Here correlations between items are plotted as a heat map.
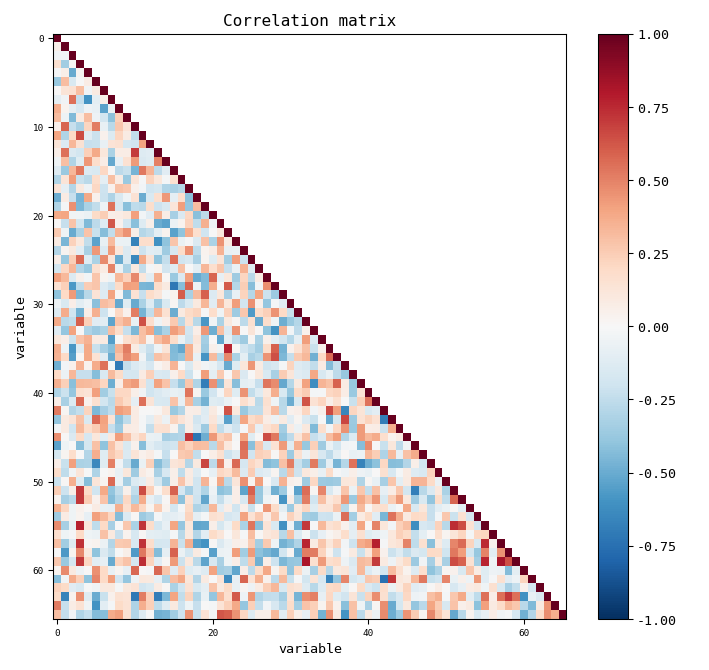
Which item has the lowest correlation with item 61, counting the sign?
42
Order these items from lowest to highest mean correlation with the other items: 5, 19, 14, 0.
19, 14, 5, 0
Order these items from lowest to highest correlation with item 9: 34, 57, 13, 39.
13, 34, 57, 39
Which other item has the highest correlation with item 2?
7
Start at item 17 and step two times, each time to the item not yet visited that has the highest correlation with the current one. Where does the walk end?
27
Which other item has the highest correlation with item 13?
10
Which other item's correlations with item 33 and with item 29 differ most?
63
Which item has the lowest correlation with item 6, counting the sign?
8
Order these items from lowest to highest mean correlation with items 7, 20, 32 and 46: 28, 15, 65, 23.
15, 23, 28, 65
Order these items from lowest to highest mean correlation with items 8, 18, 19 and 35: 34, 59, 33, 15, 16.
15, 59, 34, 16, 33
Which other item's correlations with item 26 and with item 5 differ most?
48
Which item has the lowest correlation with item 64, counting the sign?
5
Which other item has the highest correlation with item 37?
43
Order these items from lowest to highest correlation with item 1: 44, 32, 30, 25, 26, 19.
25, 32, 30, 19, 44, 26
